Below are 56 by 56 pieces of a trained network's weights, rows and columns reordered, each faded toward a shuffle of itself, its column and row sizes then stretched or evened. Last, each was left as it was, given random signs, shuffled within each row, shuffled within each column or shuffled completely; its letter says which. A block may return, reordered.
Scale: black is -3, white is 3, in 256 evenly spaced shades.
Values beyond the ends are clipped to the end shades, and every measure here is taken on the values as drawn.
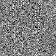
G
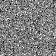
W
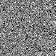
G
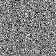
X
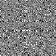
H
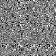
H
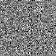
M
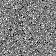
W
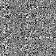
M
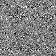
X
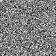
X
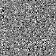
M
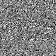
X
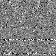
X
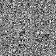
M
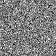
W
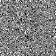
M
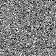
W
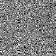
H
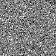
G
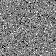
W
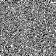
X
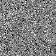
G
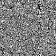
G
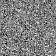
G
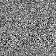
X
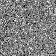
W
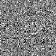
H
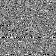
X
